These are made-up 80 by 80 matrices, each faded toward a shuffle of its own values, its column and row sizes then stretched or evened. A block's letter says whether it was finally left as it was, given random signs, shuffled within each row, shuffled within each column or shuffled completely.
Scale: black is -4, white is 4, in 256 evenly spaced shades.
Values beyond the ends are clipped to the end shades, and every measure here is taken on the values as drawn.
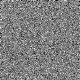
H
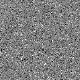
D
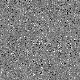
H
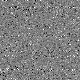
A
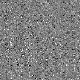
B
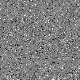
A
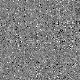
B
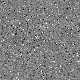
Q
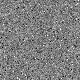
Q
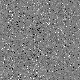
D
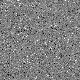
Q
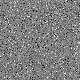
Q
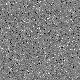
Q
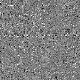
B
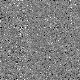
H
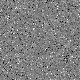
Q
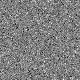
Q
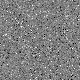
Q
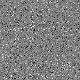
B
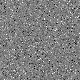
Q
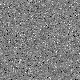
Q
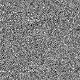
H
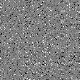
B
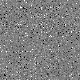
H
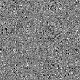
B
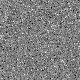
Q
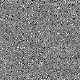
B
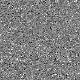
H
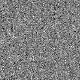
D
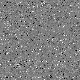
A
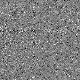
H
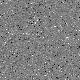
Q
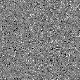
B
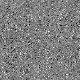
H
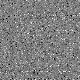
A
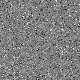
Q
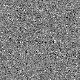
H
